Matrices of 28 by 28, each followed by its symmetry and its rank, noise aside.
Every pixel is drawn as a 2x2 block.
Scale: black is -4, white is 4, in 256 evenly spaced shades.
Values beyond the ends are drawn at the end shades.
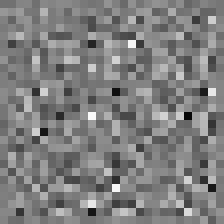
antisymmetric, rank four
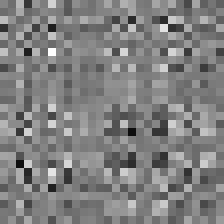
symmetric, rank two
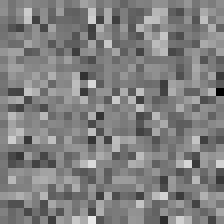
antisymmetric, rank four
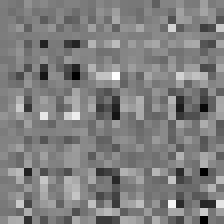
no symmetry, rank three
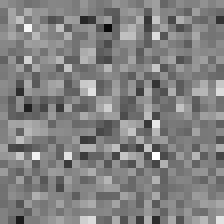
symmetric, rank three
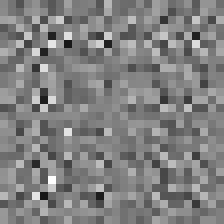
antisymmetric, rank two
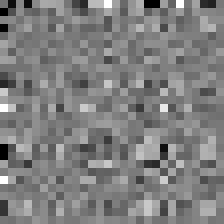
symmetric, rank two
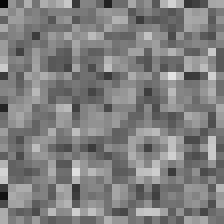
symmetric, rank three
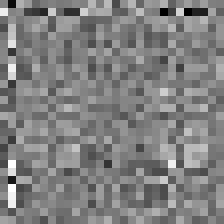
antisymmetric, rank two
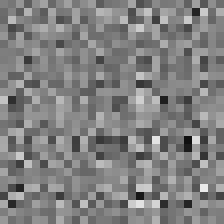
antisymmetric, rank two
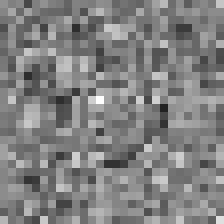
symmetric, rank four
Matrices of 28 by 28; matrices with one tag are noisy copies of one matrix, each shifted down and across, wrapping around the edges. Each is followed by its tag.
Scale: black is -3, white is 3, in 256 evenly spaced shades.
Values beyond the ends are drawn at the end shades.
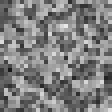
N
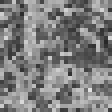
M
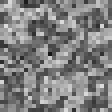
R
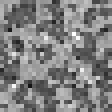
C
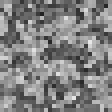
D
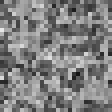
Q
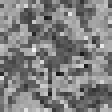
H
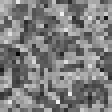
H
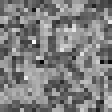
R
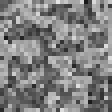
D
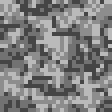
D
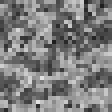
D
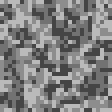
C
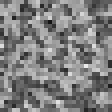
N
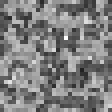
Q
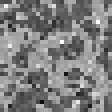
M
